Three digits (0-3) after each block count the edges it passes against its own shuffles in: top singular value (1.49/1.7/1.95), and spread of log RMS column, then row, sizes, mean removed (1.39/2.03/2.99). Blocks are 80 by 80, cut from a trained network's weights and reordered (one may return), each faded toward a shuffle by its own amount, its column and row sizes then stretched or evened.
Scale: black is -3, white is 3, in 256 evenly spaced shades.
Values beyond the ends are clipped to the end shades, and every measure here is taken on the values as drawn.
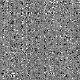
0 2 2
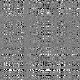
3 3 3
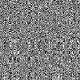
3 2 1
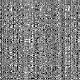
3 2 2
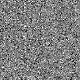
0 1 1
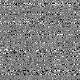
0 1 3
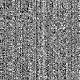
2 1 1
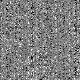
0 2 0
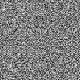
3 0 0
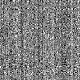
2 0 2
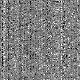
2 2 1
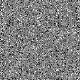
1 2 0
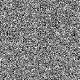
1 1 1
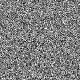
1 0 0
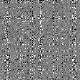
0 3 3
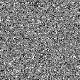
0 0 2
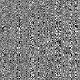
3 3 1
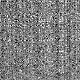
2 0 2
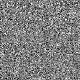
1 0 2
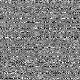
2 0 3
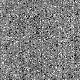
0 0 1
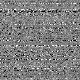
1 0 3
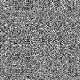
3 0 2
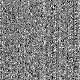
1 1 0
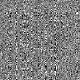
3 3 1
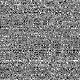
1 0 2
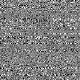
2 1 3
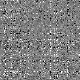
0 2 2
